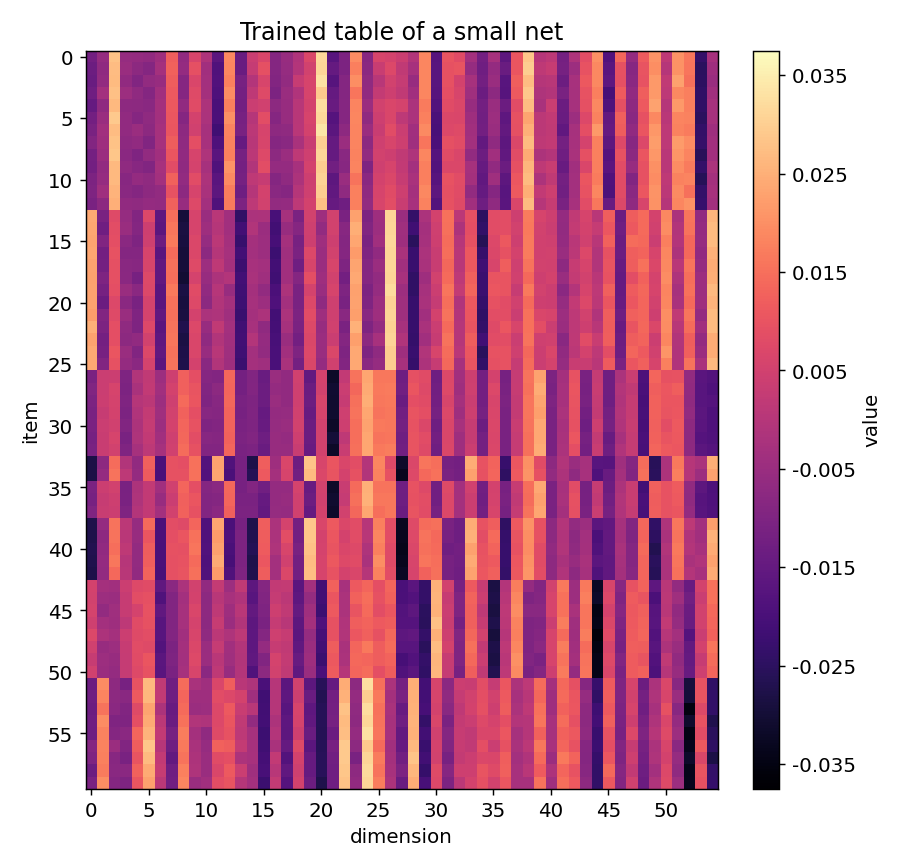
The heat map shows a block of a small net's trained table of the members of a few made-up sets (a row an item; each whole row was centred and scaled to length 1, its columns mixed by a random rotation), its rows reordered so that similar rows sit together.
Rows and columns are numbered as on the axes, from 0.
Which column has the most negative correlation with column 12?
33
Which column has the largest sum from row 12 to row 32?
26
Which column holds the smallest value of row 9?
53
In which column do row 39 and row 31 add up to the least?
27
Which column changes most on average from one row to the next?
54
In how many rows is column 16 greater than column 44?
24
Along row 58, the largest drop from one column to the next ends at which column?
29
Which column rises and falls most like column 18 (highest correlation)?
6
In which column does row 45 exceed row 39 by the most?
0
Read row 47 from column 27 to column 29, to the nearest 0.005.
-0.015 -0.015 -0.025
